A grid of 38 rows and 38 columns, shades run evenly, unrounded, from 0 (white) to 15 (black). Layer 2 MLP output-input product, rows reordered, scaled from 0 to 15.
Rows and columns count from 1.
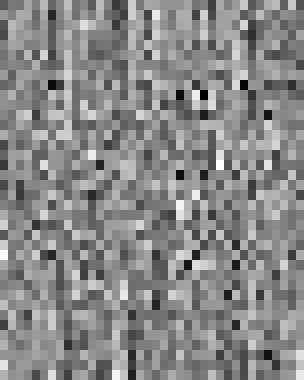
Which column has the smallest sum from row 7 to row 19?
9
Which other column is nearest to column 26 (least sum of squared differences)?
23
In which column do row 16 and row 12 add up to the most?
26
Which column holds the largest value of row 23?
5
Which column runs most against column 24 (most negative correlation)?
25
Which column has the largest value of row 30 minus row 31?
29
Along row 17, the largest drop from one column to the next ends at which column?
28
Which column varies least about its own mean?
2
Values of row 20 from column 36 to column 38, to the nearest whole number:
6 6 11
